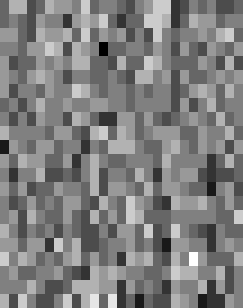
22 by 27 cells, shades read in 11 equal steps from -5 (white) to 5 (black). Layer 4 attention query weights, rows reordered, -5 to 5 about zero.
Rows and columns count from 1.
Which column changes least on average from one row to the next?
18
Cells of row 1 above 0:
12
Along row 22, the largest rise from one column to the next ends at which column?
14
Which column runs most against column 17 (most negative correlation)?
13
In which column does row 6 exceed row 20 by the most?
20
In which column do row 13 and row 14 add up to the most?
24
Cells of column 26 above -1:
13
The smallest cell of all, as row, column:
19, 22
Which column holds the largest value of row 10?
10
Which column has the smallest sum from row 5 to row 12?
5
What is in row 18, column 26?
-1
